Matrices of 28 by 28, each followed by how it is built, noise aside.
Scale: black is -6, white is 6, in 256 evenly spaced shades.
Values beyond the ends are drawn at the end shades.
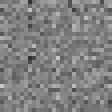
low rank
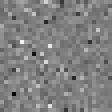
sparse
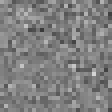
upper triangular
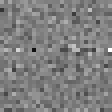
uneven rows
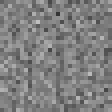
blocks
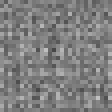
blocks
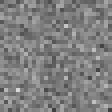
repeating rows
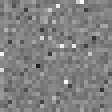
sparse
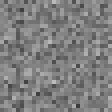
repeating rows
